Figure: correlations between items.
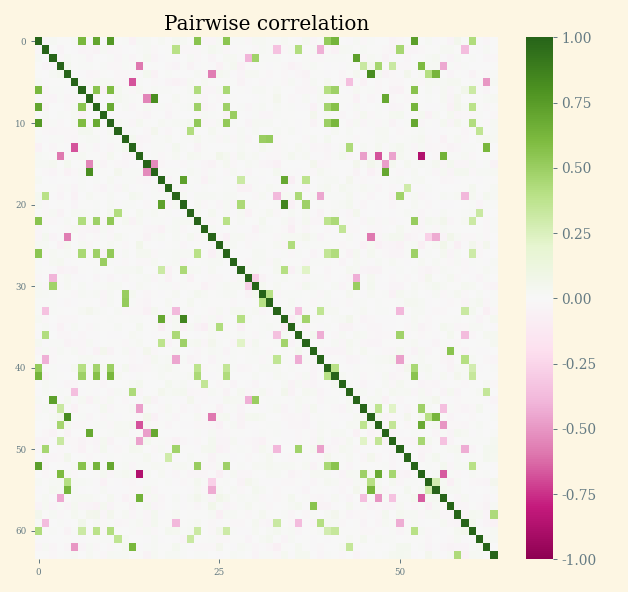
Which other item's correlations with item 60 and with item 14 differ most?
53
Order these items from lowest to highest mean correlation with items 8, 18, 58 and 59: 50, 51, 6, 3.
50, 3, 51, 6
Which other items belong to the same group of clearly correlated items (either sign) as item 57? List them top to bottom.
38
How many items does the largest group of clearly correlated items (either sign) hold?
10
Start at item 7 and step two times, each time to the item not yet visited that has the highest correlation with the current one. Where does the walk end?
48
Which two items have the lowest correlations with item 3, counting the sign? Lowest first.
14, 56
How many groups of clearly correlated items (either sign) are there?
16
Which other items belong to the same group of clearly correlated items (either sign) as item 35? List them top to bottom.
25
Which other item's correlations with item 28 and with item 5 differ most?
13
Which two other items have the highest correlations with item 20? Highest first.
34, 17
